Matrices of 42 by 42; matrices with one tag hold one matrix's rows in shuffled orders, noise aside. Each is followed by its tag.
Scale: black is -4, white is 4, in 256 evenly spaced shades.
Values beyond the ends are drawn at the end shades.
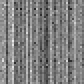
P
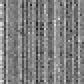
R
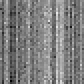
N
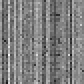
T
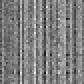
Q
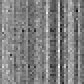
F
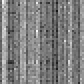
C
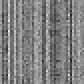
T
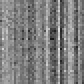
F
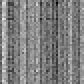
C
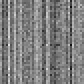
T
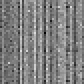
Q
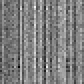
Q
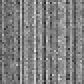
Q
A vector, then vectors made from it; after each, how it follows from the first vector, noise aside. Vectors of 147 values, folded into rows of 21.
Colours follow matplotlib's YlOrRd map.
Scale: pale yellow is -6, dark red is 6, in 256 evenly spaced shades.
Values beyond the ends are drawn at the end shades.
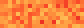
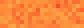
shrunk.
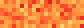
wrapped around, negated.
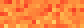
reversed, negated, partly zeroed.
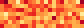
wrapped around, negated, scaled up.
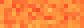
wrapped around, negated, shrunk.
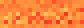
wrapped around, negated, partly zeroed.
